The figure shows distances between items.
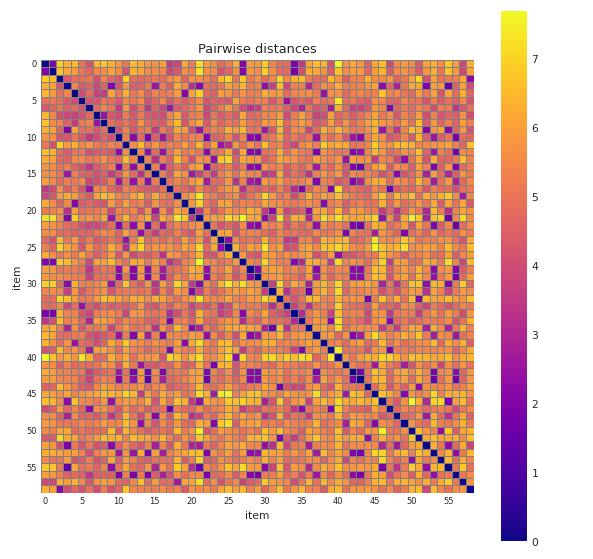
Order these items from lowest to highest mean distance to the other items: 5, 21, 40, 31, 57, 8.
5, 31, 8, 57, 21, 40
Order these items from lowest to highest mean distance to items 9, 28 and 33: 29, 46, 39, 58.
29, 46, 58, 39
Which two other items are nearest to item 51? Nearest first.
32, 44
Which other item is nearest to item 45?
49
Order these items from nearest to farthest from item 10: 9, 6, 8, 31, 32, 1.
6, 9, 8, 31, 1, 32
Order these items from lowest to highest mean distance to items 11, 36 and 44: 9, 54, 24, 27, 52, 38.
24, 52, 9, 27, 54, 38
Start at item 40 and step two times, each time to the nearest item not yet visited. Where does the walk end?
16
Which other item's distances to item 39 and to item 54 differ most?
47
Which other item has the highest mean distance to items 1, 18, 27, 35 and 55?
40
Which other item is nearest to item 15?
48
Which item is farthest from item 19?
21
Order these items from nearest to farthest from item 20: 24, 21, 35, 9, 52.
52, 21, 9, 35, 24
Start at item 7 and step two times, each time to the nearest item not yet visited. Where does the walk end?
4
